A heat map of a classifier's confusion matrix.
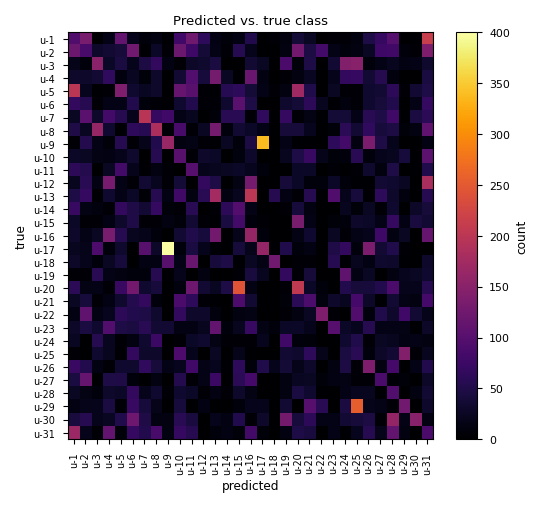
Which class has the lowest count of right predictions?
u-24
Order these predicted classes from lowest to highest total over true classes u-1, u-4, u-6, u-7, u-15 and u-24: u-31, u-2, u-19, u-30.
u-30, u-19, u-2, u-31
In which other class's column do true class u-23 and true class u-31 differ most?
u-1
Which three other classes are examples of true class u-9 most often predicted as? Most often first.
u-17, u-26, u-24
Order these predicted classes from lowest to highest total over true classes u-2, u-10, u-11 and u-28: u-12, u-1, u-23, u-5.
u-23, u-12, u-5, u-1
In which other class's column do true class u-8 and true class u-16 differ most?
u-3
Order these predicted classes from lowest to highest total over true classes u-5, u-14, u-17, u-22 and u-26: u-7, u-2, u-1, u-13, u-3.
u-13, u-3, u-2, u-7, u-1
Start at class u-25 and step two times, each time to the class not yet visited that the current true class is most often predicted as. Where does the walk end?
u-21
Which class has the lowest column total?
u-18
